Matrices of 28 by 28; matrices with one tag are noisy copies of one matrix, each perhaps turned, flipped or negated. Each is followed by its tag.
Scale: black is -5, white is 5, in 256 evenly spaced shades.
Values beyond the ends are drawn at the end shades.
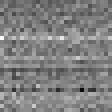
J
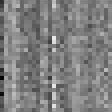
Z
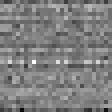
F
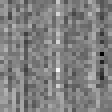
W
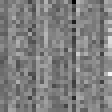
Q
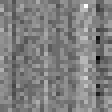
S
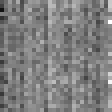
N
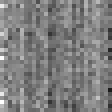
N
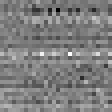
W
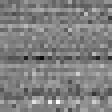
W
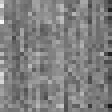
N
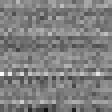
Q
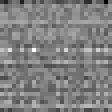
F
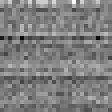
Q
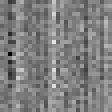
W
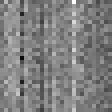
J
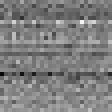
J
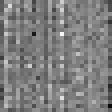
F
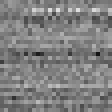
W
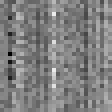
W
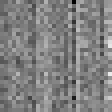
Q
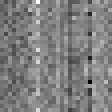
J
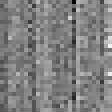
Q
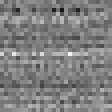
W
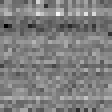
S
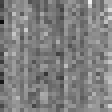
N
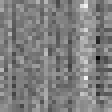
S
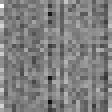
F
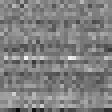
Z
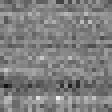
S
